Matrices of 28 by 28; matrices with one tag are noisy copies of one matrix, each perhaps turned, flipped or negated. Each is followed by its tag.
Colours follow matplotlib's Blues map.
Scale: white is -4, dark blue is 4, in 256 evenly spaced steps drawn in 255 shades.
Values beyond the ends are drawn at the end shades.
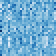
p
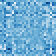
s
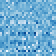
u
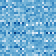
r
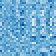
u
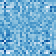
s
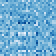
u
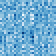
r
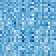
r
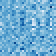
u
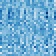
p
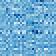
r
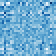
s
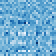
u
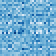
r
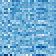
p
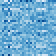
p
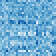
u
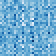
r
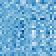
u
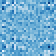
s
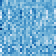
p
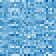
p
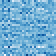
p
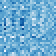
u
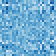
s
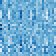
p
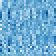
p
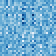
r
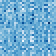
r
